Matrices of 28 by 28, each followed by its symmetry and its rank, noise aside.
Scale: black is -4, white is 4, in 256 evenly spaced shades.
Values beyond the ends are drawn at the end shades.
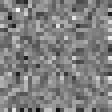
antisymmetric, rank six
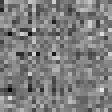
no symmetry, rank five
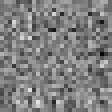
no symmetry, rank six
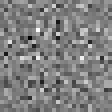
antisymmetric, rank six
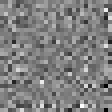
no symmetry, rank five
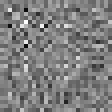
symmetric, rank five
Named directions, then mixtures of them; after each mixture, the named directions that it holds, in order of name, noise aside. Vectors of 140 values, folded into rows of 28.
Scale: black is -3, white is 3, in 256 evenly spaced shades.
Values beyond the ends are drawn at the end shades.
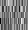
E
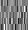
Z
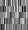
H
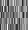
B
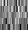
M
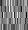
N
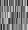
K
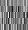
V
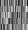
K.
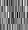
K, N, V.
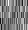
E, K.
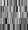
M.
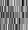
B.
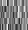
B, M, Z.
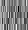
B, V.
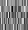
E, V, Z.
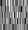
N.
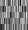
H.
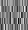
E, Z.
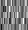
H, N, Z.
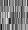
K, Z.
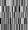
E.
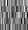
M, V, Z.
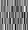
V, Z.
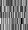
E.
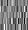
Z.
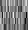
N, V.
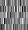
H.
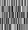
E, N, V.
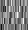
H, N, Z.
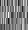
H, K, V.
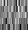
M.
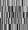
B, E, V.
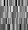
K, M.
